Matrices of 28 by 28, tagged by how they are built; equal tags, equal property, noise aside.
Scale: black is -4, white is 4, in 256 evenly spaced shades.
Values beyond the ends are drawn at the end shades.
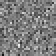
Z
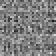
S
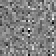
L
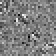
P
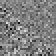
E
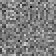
S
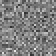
S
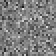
Z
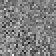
E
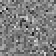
P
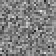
Z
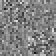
P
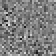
E
